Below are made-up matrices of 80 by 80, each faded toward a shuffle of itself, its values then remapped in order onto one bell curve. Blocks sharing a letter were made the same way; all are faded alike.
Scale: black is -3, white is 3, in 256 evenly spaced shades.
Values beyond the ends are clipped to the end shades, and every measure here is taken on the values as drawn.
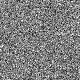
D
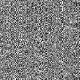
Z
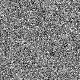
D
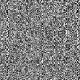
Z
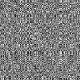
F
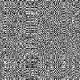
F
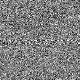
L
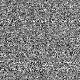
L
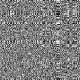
F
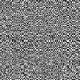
F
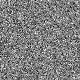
D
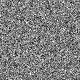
D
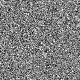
D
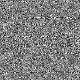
L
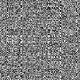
Z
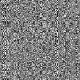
Z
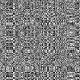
F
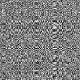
F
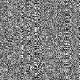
Z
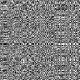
F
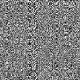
Z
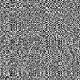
F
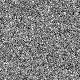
D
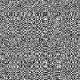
F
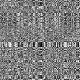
F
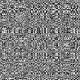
F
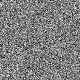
D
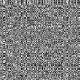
F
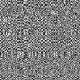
F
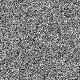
D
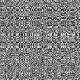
F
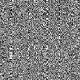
Z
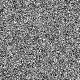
D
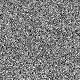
D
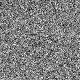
D
